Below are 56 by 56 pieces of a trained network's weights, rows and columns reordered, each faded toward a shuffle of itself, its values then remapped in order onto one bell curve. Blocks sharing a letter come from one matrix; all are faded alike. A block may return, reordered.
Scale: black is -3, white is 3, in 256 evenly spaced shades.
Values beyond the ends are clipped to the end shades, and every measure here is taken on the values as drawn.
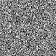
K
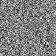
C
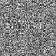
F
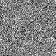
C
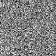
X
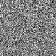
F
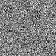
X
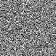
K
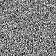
K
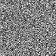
F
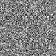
F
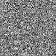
C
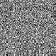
F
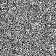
K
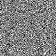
F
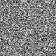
C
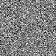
F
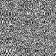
F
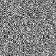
F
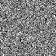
K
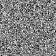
K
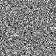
C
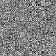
F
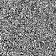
K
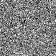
K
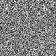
C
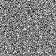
K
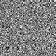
F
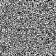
X
